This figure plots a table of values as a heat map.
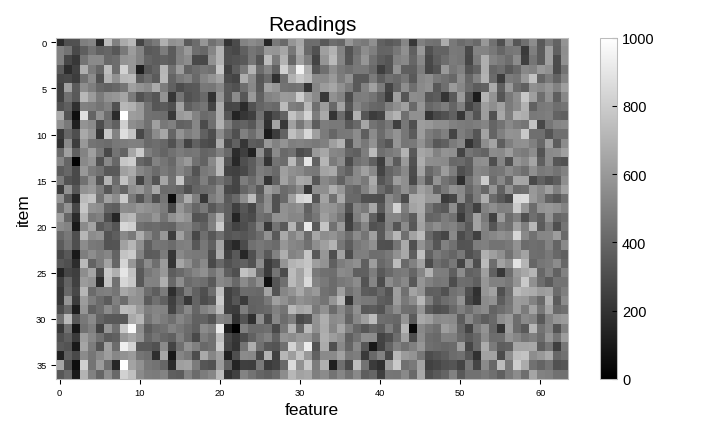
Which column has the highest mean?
8
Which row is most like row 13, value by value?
20
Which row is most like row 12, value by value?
30
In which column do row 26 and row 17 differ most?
26
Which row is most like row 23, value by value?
7
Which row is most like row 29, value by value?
36
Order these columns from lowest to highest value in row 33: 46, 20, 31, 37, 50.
46, 37, 50, 20, 31
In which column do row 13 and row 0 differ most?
31
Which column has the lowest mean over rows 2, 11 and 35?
2
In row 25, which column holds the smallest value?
0
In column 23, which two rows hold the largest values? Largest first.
25, 4
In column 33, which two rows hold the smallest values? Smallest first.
6, 0
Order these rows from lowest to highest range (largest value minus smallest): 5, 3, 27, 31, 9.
5, 27, 9, 3, 31
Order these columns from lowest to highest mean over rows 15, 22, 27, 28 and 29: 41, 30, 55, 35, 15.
41, 55, 15, 35, 30
